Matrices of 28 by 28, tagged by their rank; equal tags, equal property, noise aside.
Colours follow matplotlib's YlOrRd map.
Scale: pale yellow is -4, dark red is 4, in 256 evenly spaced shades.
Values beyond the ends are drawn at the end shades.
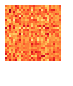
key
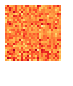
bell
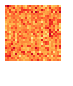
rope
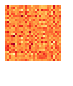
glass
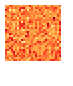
rope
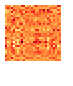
glass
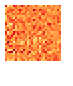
glass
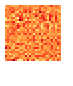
glass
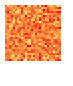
bell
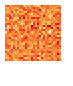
key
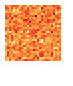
bell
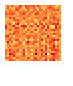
glass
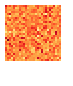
rope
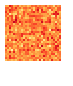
key
